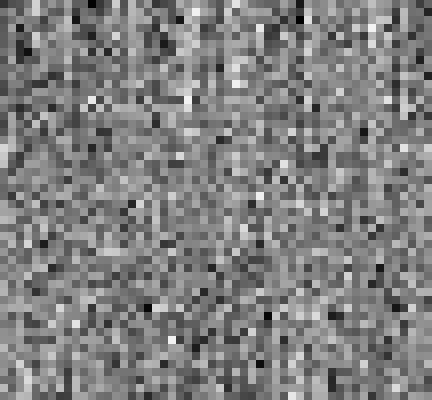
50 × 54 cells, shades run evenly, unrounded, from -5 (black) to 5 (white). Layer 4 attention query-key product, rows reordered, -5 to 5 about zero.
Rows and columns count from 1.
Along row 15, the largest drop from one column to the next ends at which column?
52
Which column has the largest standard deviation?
38
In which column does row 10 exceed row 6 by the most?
21
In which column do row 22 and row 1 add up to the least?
12
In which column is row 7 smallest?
4
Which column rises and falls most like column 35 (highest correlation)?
3
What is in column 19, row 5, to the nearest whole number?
-2
